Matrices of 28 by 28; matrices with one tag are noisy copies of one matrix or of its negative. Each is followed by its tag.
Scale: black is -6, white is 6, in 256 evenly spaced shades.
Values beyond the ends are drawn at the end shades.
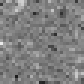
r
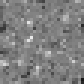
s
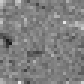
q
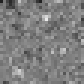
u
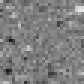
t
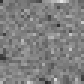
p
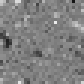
q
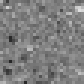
t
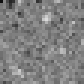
u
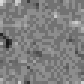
q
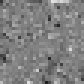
p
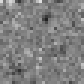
u
